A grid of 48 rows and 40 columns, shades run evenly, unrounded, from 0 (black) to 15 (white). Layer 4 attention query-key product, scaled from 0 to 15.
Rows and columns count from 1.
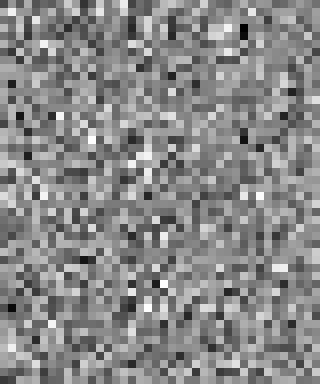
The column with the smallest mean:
38
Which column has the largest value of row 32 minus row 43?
5
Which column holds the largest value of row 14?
14
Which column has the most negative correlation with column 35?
21
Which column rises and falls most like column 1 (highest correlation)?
2
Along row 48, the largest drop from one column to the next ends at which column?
6
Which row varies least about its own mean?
26
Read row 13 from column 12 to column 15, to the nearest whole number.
12 4 8 9
